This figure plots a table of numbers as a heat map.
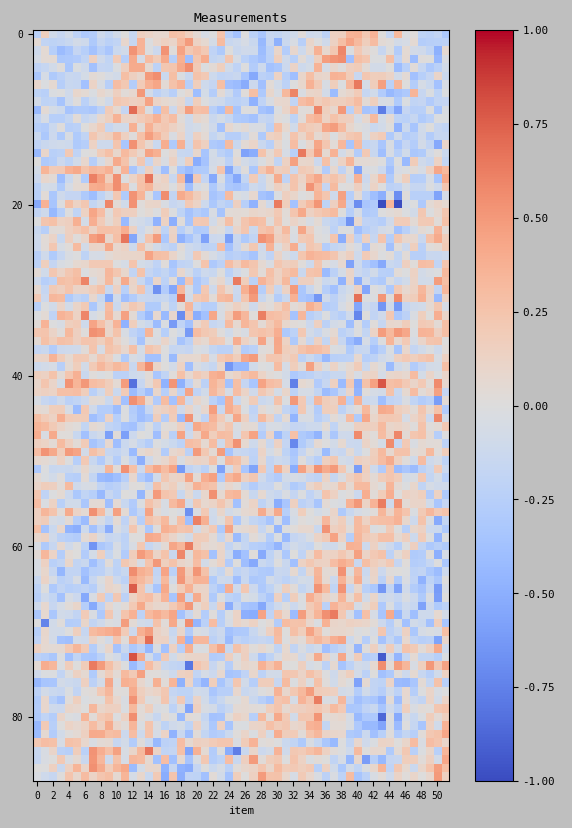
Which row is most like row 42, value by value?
72
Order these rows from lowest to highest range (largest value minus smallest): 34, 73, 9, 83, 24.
83, 34, 24, 9, 73
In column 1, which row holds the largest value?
49
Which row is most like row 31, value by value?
47
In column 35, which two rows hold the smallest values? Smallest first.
31, 47
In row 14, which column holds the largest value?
33
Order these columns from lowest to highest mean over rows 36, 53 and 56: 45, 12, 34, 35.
12, 34, 35, 45
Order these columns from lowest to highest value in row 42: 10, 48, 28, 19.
10, 48, 28, 19
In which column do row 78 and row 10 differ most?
42
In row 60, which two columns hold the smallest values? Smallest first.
7, 30
